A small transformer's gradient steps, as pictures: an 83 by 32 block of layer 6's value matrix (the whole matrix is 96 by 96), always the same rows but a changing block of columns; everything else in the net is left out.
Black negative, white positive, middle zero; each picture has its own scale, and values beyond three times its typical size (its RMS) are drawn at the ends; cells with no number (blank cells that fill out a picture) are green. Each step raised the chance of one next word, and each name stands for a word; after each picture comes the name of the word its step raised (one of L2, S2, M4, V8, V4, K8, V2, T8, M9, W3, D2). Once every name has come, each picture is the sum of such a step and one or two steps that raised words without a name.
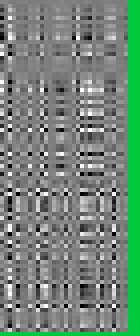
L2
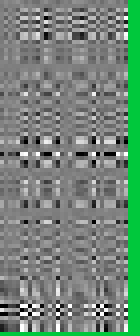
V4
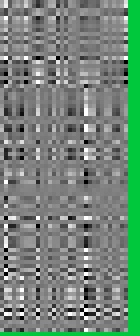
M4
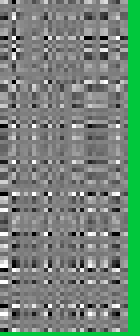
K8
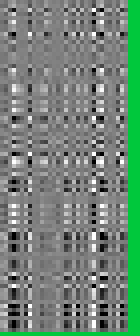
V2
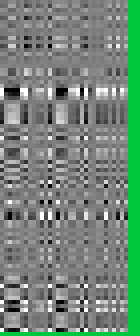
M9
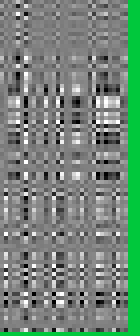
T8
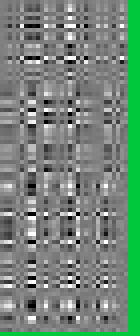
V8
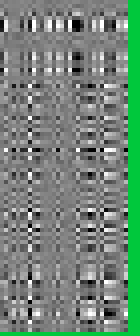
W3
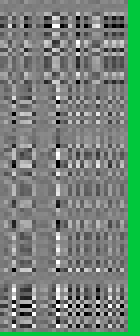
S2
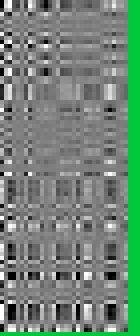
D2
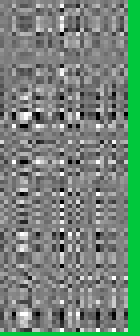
V2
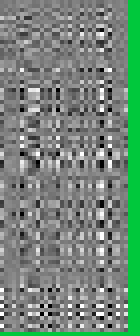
S2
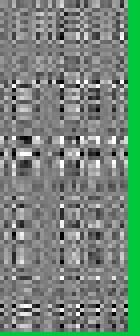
V4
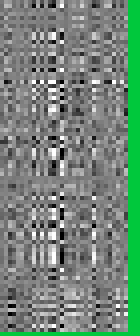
S2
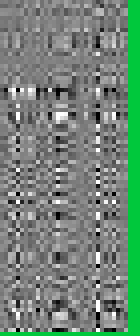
M9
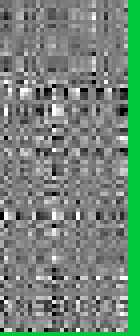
M9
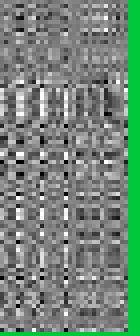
T8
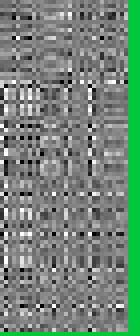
K8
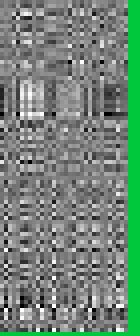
M4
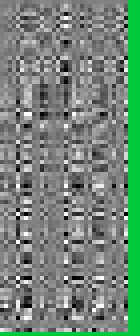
V8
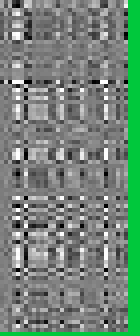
M4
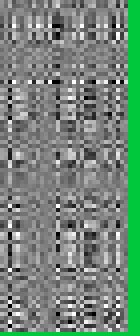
S2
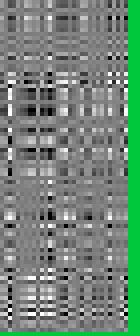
M4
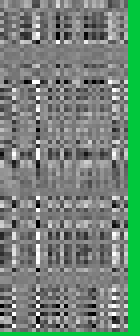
S2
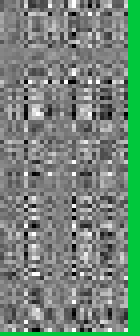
D2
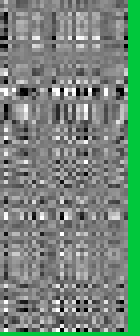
M9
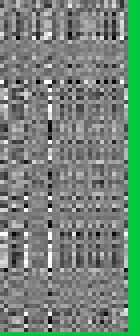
K8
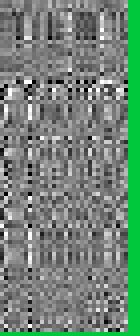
M9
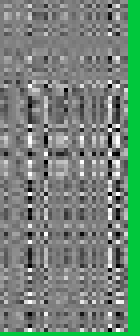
T8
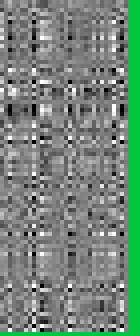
M9
